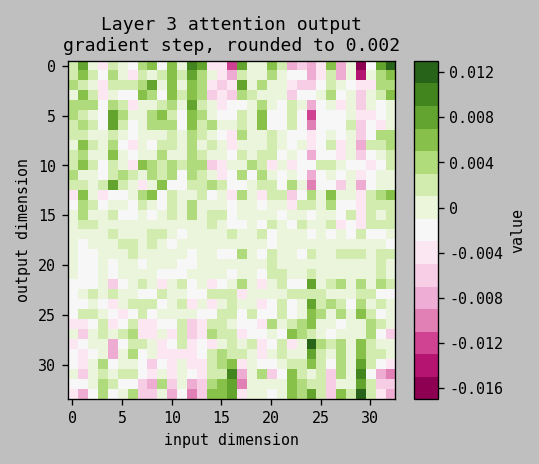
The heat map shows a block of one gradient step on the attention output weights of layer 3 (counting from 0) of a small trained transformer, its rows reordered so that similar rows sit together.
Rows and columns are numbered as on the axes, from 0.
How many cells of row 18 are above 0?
3
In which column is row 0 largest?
32
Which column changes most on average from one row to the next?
24
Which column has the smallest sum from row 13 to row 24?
19
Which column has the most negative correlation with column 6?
1
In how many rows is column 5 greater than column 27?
15
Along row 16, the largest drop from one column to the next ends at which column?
27
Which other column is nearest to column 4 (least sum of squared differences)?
9
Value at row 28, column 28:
0
